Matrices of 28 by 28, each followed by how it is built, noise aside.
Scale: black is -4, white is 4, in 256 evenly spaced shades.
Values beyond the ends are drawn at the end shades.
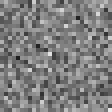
noise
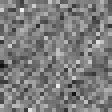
Hankel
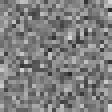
repeating rows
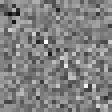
banded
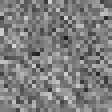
Toeplitz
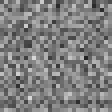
repeating columns
